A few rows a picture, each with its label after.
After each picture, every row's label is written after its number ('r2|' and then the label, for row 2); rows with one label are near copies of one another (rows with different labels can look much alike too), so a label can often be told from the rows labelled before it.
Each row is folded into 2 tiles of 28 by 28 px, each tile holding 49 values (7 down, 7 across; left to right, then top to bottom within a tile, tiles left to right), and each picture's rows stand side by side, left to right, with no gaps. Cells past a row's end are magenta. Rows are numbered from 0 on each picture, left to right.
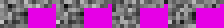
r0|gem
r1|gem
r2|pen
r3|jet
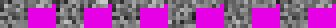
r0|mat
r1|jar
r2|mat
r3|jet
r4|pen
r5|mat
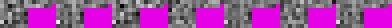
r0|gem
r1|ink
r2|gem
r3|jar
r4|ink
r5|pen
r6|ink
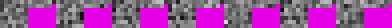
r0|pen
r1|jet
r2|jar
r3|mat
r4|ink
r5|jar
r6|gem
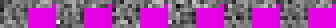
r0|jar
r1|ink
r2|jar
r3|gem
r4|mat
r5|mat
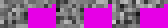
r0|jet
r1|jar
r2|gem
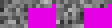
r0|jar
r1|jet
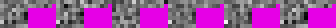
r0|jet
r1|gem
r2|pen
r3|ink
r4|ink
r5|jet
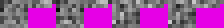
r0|jar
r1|jar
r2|gem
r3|gem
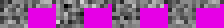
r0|jar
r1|gem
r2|mat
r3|jar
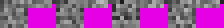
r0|pen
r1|jar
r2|mat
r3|pen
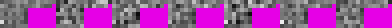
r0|ink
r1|jar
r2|jet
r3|gem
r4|gem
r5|ink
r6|pen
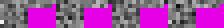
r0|ink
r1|mat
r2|pen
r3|gem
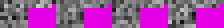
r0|mat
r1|jet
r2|jar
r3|jet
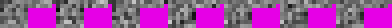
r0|jar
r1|jar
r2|pen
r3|jet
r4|jet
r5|gem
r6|jet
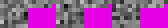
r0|jet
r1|gem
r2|mat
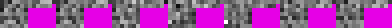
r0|jar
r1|jar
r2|pen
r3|gem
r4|ink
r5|mat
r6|mat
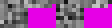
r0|gem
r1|mat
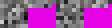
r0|jet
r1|mat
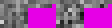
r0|ink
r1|jet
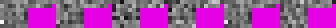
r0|ink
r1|gem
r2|mat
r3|jar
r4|ink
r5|pen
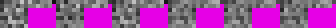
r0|pen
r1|mat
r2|pen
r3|jar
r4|jar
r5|jar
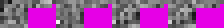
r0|jar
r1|ink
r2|jet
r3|jet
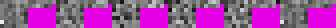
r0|ink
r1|jar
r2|mat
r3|jar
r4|pen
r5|ink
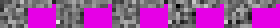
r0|pen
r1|ink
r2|pen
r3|gem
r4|jet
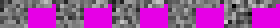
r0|jar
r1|mat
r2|jar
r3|pen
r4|gem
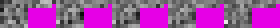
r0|jar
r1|jet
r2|jet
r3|jet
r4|ink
